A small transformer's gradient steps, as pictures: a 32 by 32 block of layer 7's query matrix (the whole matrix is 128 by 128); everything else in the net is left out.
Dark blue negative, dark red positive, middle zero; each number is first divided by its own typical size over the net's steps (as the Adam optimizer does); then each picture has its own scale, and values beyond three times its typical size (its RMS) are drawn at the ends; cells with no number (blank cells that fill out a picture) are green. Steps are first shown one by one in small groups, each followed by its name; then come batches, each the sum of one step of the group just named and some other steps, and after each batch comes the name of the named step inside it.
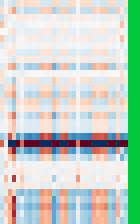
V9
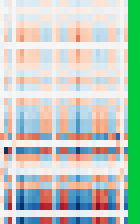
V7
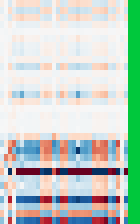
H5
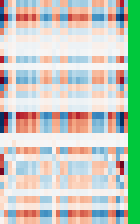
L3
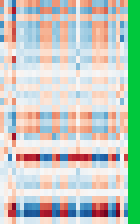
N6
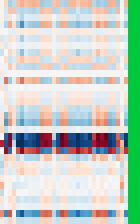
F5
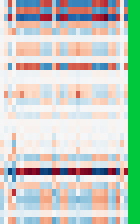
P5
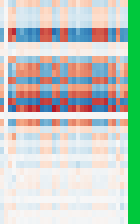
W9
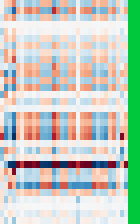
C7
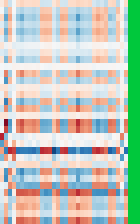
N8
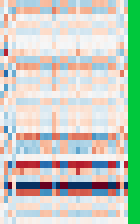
C7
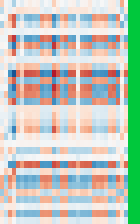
C7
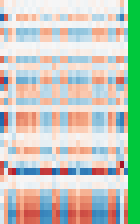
L3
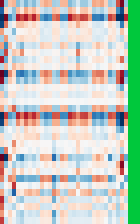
L3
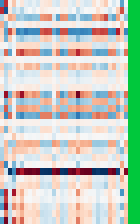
P5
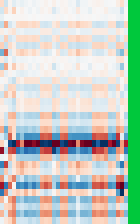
V9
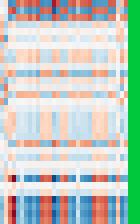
V9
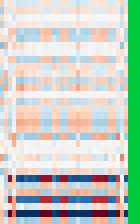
N6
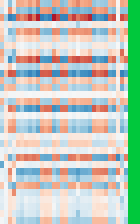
V7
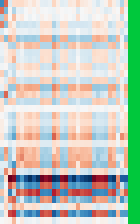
C7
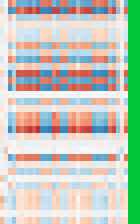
C7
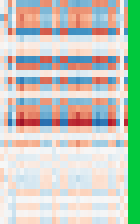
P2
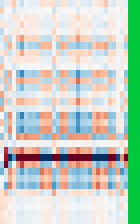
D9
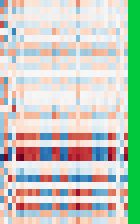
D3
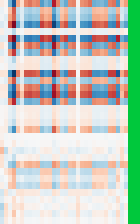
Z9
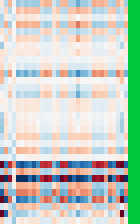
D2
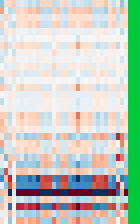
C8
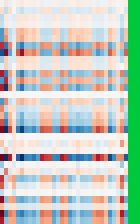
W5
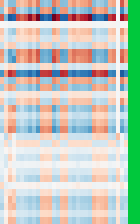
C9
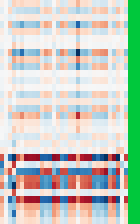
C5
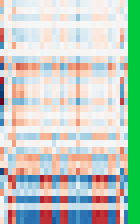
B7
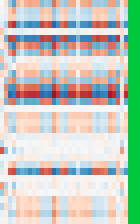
Z9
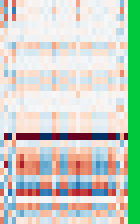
D3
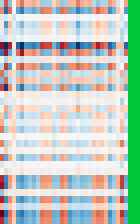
W5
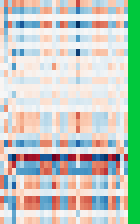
C5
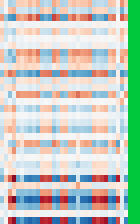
C9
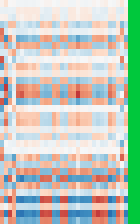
B7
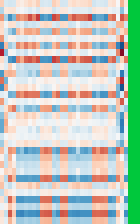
C9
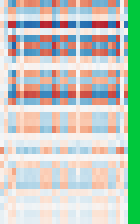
Z9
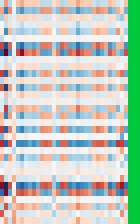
W5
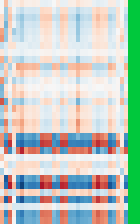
B7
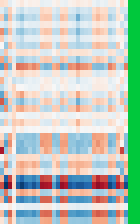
B7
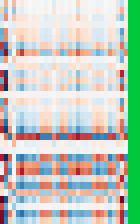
W5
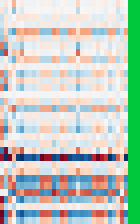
W5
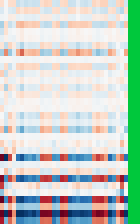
W5
